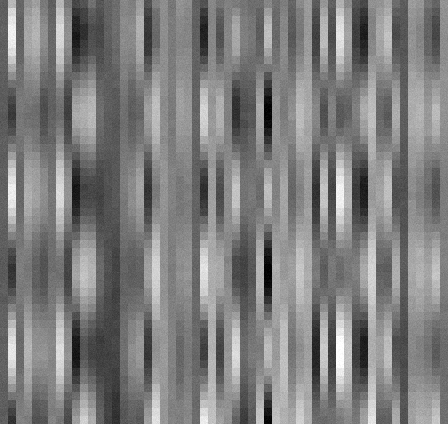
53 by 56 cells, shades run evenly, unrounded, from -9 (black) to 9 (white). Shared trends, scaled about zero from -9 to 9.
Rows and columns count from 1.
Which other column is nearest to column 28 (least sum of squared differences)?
12
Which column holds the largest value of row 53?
26
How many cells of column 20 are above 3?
23
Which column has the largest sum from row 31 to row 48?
47
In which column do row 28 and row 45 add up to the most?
43
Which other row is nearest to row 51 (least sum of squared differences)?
38
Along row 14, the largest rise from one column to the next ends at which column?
35
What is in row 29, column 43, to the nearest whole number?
4
